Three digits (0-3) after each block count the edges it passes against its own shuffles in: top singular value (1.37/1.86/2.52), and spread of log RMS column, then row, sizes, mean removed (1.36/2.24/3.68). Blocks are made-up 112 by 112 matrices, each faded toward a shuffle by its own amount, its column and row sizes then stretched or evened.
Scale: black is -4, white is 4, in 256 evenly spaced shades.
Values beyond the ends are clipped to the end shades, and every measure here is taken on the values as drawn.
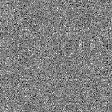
2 1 0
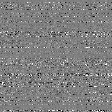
0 1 3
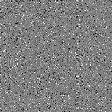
2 1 0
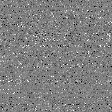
0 0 2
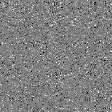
2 1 1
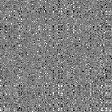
3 2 1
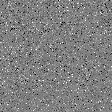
0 0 1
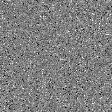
1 1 0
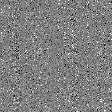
0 2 0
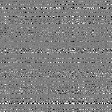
2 1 3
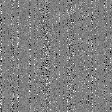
0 3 0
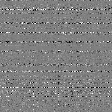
1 1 3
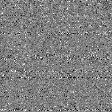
1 1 2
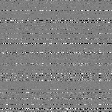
3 1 3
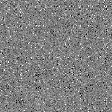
2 1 1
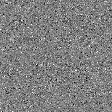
1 0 1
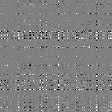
3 2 3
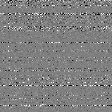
2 1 3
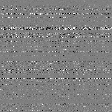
2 1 3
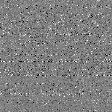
1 0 2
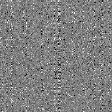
2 2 1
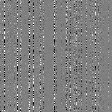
3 3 0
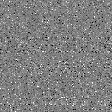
2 0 1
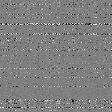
2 1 3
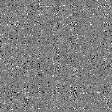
0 2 2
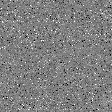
0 0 1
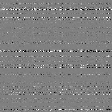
3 1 3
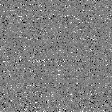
1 1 2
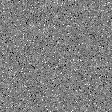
1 0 0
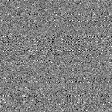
2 0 2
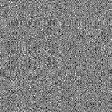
3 1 0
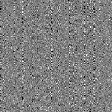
3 2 0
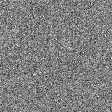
1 0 0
